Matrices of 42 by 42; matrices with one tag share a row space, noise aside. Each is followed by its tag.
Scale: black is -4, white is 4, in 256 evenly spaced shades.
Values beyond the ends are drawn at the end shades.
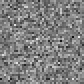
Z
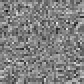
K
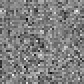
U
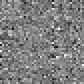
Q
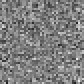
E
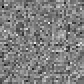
K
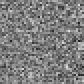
E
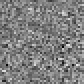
E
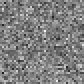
K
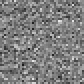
Z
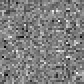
K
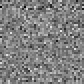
U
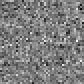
K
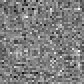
Z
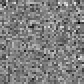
E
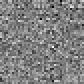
Q
